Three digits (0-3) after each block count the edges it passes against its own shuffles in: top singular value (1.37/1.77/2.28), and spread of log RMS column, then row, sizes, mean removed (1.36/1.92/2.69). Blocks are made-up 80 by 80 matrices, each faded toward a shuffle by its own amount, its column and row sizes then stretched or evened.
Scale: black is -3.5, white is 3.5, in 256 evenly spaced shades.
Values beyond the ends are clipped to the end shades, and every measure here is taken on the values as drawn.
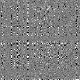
2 3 3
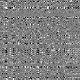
3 2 3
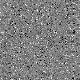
1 1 1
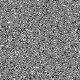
1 0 1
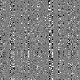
3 3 1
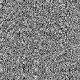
2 2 0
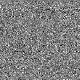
0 0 2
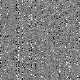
1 3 0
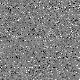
0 0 2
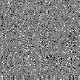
2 2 1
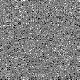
2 0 1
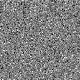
1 0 0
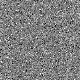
1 1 0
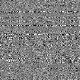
2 1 3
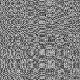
3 1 0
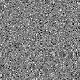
2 1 0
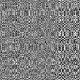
3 3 0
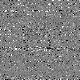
1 1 3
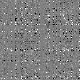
1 3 2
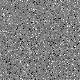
0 2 0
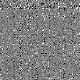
1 3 2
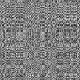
3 2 2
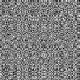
3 1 2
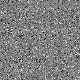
0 0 1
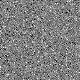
0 1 0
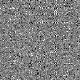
2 2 1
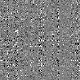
2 3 2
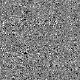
0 2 2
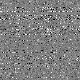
0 1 3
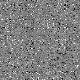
0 1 2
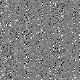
0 3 0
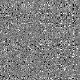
2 2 2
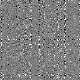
2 3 2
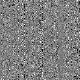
0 3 0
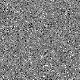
1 1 1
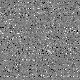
0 0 2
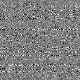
2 0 3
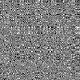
3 0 2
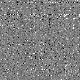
1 1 2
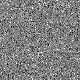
1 1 0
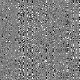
3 3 0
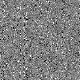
1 2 0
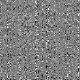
0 3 1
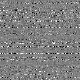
1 0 3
